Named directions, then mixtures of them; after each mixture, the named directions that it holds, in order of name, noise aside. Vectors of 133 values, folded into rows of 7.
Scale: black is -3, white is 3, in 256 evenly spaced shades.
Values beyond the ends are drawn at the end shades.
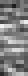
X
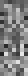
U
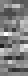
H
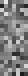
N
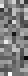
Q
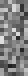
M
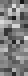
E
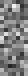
H, M, N.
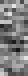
E, Q, X.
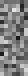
M, U.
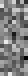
Q.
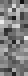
E.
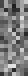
E, M, Q.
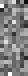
Q.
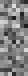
E, Q.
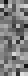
N.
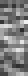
X.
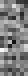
E, H, Q.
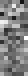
E.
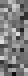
M.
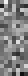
N.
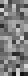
N.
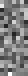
M, Q.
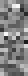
H, M, X.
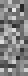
E, M.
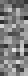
U, X.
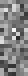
M.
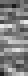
X.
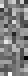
Q.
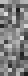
E, N, U.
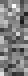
E, M, X.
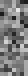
E, Q, U.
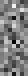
E, N, Q.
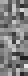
N, Q.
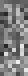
U.
